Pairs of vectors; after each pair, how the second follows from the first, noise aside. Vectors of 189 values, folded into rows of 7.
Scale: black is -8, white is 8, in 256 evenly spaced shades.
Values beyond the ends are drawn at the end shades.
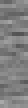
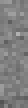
negated, partly zeroed.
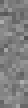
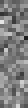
scaled up.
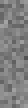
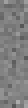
partly zeroed.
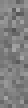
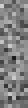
reversed, negated, scaled up.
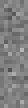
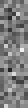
scaled up.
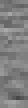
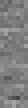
partly zeroed.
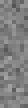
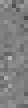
partly zeroed.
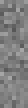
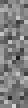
wrapped around, scaled up.
